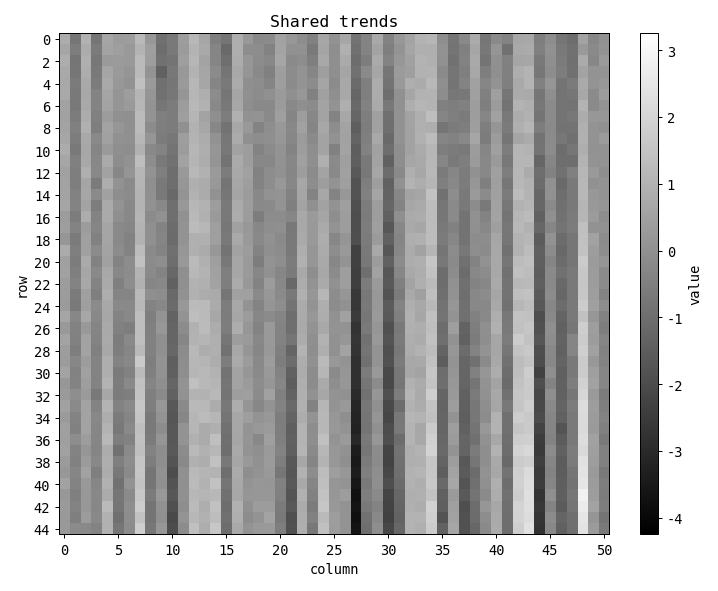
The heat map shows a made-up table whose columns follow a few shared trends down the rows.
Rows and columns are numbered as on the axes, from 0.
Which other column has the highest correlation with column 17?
23
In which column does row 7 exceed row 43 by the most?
27
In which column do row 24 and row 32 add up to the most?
48
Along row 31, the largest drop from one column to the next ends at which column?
44
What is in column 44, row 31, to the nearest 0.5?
-2
